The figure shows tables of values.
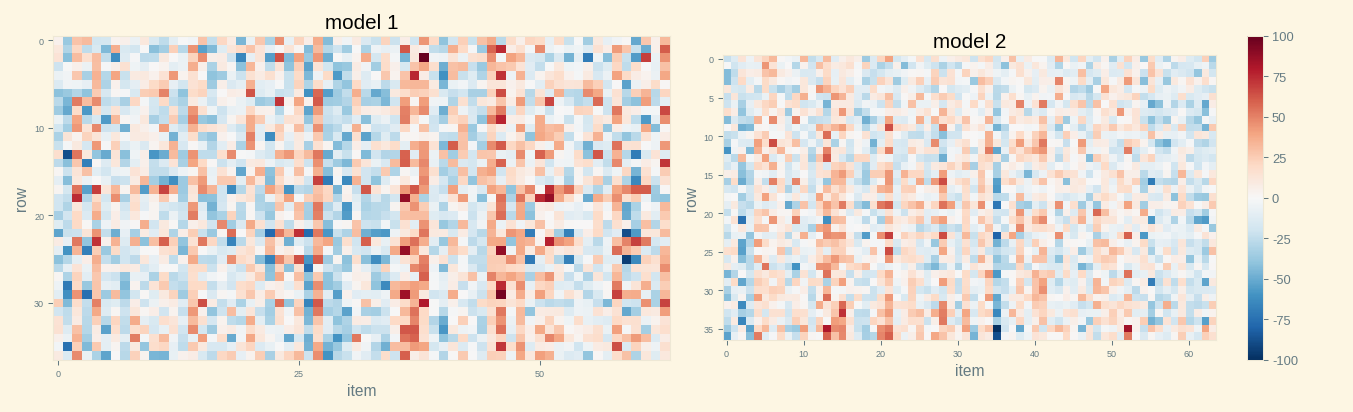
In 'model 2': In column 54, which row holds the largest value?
20
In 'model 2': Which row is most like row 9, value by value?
32
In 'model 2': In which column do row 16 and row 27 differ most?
9
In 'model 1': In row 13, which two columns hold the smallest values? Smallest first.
1, 60
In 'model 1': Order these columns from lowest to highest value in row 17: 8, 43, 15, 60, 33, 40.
40, 43, 33, 8, 15, 60
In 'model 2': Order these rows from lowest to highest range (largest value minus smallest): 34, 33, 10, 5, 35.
5, 10, 34, 33, 35
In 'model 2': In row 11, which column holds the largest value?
6
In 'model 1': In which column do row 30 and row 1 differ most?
15
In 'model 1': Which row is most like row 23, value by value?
17
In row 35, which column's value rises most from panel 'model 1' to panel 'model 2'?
13
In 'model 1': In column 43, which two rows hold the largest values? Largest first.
27, 2
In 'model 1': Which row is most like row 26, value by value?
3
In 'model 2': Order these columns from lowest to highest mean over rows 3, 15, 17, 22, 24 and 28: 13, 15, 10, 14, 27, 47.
47, 27, 10, 14, 15, 13
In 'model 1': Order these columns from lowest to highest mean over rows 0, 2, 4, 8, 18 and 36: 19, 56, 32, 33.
19, 33, 32, 56
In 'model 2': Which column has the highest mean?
21
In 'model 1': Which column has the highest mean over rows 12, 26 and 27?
38
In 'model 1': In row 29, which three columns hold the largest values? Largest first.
46, 36, 58
